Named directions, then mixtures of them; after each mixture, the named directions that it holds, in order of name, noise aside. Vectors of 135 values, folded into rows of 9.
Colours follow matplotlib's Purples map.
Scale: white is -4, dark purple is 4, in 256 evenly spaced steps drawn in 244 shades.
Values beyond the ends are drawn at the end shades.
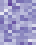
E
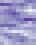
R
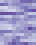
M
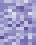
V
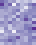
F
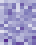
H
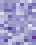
H, M.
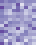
H.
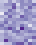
E, H.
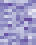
R, V.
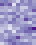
F, M.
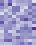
E, F.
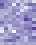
F.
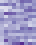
E, H, M.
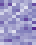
E, F.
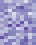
V.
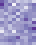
F.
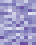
M, V.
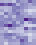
E, R, V.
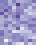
E, H, R.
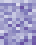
H, V.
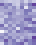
F, H, V.
